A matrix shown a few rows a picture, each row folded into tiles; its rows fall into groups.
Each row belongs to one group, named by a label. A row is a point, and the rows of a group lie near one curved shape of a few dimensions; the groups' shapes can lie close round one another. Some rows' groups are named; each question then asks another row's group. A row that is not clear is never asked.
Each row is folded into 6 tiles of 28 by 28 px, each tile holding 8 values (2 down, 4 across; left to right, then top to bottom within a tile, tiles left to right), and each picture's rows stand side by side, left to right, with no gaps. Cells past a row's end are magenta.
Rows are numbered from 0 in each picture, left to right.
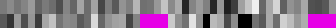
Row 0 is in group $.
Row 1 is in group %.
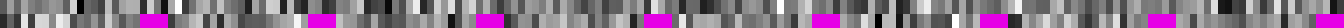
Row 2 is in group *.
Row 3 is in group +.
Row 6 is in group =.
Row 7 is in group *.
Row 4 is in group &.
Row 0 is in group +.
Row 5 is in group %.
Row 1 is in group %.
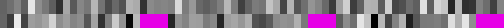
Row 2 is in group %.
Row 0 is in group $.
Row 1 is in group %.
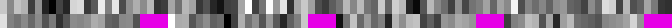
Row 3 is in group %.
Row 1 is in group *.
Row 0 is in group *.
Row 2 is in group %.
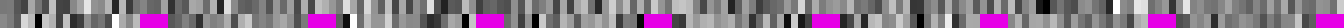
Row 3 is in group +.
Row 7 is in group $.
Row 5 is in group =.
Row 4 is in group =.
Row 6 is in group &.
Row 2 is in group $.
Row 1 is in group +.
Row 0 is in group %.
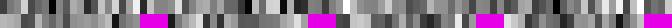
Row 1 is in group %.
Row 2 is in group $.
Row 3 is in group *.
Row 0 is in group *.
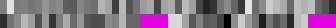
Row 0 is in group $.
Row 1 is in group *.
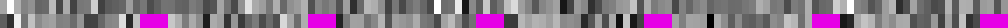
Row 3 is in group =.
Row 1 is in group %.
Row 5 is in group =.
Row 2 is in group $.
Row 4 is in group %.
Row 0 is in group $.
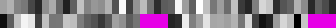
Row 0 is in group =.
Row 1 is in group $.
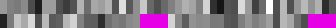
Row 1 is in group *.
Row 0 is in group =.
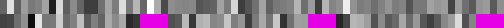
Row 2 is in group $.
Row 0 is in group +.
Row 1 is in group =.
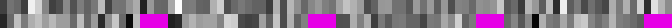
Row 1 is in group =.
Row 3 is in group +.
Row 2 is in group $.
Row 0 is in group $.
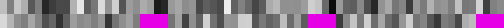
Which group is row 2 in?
=
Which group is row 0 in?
*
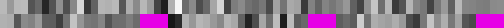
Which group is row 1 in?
=
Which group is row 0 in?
*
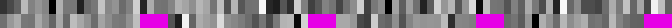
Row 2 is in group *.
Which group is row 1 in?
$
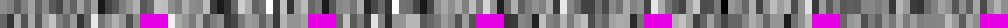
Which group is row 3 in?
+
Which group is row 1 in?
*
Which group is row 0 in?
$
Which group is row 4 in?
*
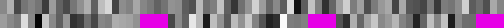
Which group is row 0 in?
%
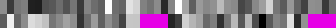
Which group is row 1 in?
$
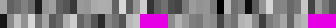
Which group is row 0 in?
=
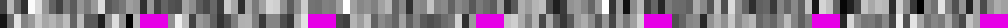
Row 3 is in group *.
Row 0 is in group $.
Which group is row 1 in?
*
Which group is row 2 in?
$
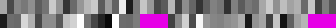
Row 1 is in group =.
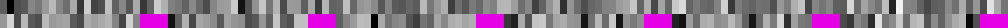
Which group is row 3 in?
=
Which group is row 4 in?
=
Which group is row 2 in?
%
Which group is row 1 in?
=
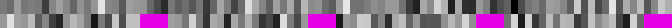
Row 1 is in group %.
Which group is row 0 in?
*
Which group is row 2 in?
%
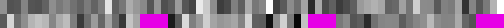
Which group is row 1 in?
$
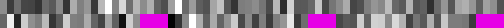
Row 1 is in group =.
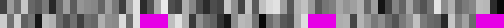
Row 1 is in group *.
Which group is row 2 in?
*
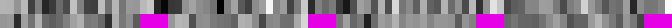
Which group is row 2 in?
+
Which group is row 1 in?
*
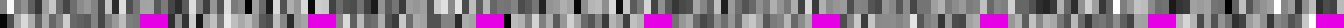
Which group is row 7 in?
*
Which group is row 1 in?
+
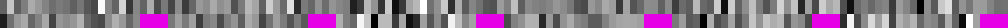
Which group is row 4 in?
+
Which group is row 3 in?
%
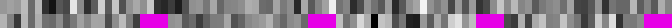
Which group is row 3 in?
=
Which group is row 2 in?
%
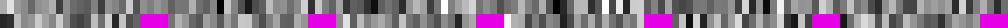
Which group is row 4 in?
+
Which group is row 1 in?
*
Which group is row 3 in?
*
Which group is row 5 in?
=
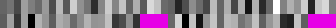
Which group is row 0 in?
+
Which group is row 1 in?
+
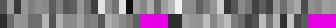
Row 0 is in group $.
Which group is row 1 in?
=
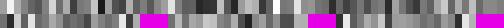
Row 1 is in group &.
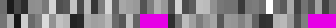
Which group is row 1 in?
$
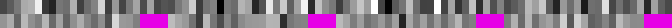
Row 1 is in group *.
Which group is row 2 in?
*
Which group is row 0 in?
*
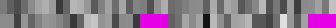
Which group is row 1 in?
%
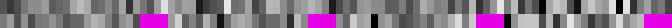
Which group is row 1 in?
*
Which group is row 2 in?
%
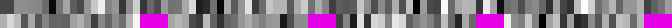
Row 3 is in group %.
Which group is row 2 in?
+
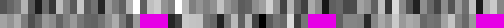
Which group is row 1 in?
$
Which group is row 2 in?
+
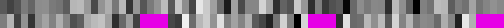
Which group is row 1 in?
$
